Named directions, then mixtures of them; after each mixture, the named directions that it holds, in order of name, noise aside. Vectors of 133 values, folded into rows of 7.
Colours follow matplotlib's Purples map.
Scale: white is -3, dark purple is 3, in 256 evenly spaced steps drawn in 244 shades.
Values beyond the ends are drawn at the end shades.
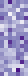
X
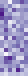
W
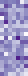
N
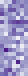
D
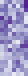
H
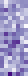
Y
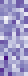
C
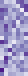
C, H, W.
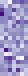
D, W.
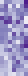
C, H.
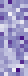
X.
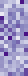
N.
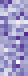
D.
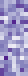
C, D.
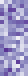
D.
